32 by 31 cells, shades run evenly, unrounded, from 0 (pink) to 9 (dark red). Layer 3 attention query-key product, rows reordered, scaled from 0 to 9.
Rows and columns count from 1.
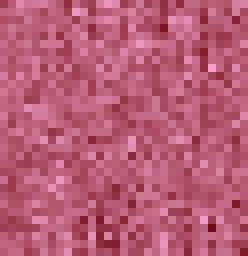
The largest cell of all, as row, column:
29, 27
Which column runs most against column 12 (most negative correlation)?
17
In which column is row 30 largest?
13
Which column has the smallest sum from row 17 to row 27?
8
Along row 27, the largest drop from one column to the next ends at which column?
25
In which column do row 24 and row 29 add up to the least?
7
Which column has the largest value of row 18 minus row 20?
12
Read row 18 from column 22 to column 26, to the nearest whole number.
2 1 2 7 4
